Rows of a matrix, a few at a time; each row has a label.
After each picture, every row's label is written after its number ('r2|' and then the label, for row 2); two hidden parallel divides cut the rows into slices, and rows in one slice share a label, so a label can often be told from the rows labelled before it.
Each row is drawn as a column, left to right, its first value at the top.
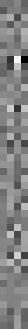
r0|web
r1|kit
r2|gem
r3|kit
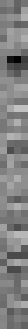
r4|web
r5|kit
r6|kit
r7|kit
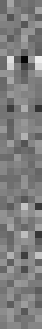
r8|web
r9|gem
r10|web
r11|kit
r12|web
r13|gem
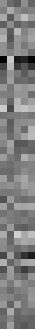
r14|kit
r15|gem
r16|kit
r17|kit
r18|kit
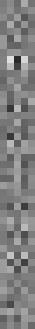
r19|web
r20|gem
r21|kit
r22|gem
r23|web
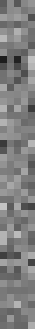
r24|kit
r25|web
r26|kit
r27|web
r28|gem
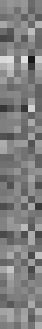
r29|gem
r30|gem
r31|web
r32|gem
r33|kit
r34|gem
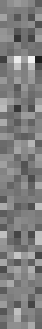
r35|kit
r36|web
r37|gem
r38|web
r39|gem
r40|kit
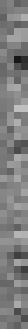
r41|web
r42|web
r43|kit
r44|kit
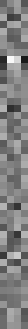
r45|kit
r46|gem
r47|gem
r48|kit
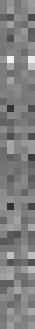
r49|web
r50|gem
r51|web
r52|web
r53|gem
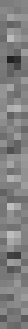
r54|web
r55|kit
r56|kit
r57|web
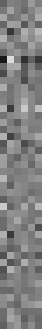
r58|kit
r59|gem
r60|web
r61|kit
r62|web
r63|kit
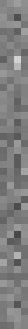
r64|web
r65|web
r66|gem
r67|web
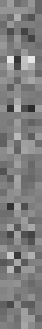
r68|web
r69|gem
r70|kit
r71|gem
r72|gem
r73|web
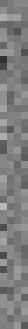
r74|kit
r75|web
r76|web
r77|web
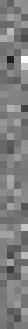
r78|web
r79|kit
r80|web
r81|gem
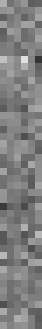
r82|gem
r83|web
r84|web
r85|gem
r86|web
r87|kit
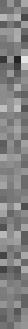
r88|kit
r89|web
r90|kit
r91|gem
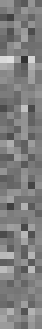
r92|gem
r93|gem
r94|web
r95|kit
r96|gem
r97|web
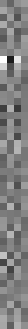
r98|gem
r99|kit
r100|gem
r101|web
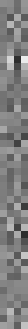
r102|web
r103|gem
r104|kit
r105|gem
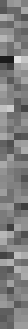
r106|kit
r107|kit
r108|gem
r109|gem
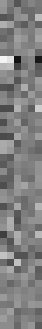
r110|gem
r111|gem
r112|kit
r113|web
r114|web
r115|kit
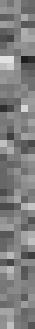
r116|gem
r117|gem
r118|web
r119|kit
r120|kit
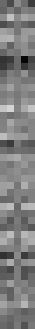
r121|kit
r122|kit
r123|web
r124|kit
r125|kit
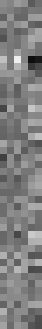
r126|gem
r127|web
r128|gem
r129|web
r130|kit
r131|kit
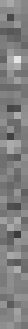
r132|web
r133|gem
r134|gem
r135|web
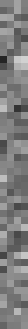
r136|kit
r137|web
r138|gem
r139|gem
